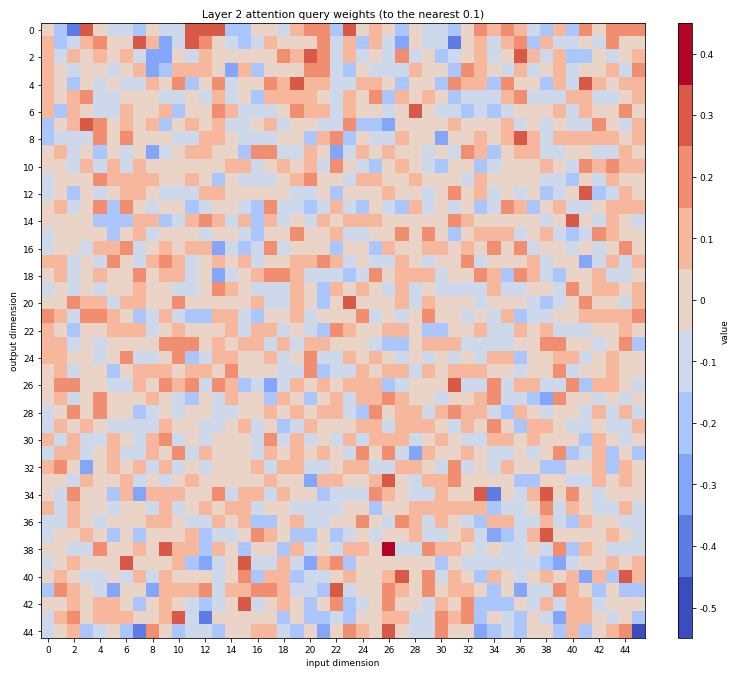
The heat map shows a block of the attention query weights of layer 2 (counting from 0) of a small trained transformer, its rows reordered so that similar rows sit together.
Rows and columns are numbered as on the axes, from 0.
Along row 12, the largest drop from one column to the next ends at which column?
42
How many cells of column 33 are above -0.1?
26
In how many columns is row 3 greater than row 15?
16
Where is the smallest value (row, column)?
44, 45
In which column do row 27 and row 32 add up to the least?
38
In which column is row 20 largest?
23
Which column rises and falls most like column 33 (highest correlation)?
12
